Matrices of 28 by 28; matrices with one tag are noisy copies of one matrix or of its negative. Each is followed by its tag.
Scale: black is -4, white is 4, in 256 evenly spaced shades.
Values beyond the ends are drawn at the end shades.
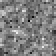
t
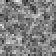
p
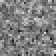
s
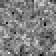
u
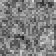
u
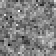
u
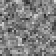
p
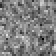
u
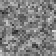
t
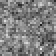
u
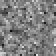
t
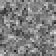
t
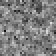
s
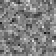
p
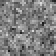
u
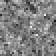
p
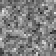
t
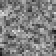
t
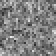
t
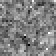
u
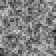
t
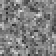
p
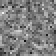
t
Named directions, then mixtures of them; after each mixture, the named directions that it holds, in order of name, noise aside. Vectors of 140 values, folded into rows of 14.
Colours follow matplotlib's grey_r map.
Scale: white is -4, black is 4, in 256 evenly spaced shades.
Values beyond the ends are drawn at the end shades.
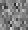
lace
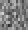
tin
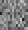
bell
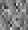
lace.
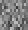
bell, lace, tin.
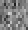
bell, lace, tin.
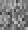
bell, tin.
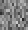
bell.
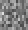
tin.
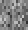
bell, tin.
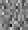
lace, tin.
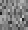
bell.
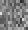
bell.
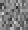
lace, tin.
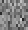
bell.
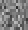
bell, lace, tin.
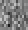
bell, tin.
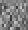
bell, lace, tin.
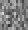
tin.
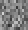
bell, lace, tin.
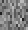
bell.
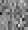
bell.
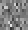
lace.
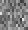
bell.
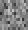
bell, lace, tin.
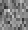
bell, lace, tin.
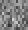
bell, lace, tin.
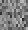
bell.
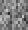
bell, tin.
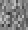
bell, tin.
